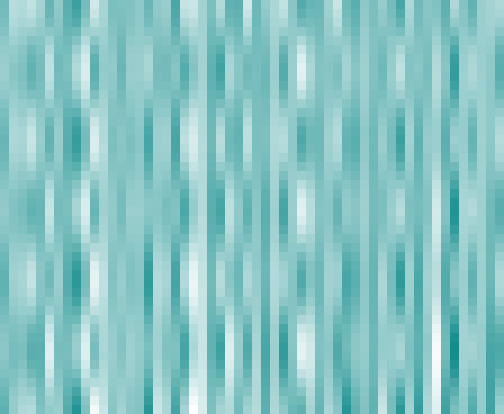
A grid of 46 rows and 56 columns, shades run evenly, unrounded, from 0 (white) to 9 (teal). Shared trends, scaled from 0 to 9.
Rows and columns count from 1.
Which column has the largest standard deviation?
34
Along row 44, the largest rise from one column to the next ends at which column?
50
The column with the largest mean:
51
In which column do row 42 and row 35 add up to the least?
49
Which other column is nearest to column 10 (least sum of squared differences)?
6
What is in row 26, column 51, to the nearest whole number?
8
